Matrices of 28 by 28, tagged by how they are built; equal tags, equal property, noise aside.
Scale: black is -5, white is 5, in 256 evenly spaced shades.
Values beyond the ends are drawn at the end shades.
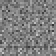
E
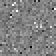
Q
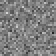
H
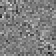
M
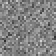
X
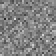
X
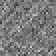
X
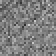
X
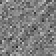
X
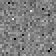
Q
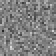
H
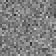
H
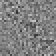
M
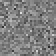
M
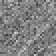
X
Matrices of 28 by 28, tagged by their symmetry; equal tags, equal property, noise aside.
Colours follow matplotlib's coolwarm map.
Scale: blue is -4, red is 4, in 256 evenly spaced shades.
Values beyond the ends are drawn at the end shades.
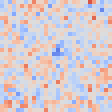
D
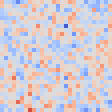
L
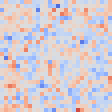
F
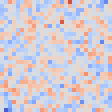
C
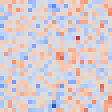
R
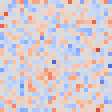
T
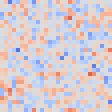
L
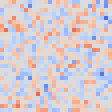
T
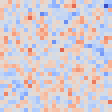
D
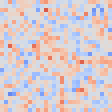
F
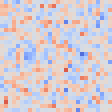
R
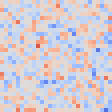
L
